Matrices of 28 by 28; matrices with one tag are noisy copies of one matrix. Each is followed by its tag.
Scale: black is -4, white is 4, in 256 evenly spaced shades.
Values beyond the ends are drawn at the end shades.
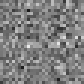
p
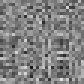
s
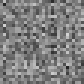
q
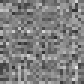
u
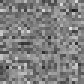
u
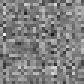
q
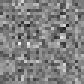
p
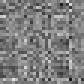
s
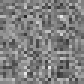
s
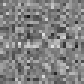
p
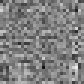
u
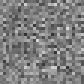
q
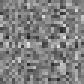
p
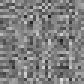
s
